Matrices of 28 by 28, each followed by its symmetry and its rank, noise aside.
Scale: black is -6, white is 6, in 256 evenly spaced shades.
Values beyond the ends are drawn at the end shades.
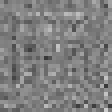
antisymmetric, rank six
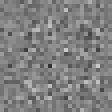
antisymmetric, rank four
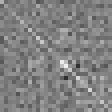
symmetric, rank six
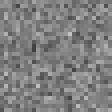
no symmetry, rank six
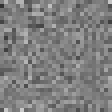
antisymmetric, rank six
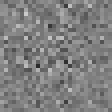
no symmetry, rank four
